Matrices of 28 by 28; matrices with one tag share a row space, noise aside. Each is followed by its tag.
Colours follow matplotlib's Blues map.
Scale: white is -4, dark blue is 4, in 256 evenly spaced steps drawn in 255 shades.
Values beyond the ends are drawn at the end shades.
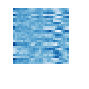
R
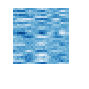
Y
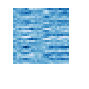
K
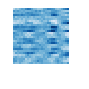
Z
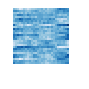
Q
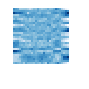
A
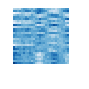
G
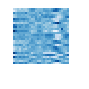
R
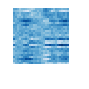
K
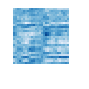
K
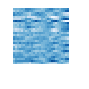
Z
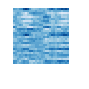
K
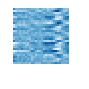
R
